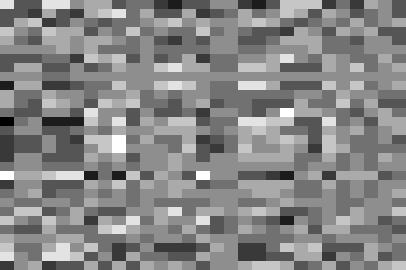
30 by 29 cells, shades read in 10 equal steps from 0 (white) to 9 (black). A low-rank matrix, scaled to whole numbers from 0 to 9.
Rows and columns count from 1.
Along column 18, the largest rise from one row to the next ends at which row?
11
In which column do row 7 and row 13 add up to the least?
21
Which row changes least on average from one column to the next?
9
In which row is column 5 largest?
14
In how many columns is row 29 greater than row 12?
8
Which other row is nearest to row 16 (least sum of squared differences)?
2
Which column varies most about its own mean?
1
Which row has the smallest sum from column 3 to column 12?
25
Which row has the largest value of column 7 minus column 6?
20
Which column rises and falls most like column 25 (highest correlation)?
10
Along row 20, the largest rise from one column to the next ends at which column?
7
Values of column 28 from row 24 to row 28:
4 6 5 5 4
